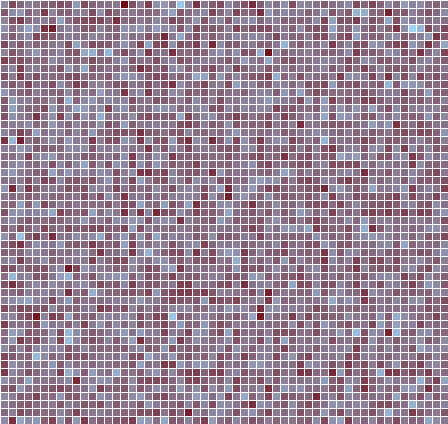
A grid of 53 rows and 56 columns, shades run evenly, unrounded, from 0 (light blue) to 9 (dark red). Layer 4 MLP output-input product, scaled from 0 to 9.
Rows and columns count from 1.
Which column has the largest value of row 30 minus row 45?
5
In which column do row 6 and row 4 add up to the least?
52
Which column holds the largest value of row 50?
40
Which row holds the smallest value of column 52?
4
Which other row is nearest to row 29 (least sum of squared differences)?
39
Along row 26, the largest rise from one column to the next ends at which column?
25
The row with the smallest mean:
14
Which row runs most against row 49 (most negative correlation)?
8
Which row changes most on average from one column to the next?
18
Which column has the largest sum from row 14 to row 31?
42
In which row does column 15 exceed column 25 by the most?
3
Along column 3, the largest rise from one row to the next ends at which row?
31
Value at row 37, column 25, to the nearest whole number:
6
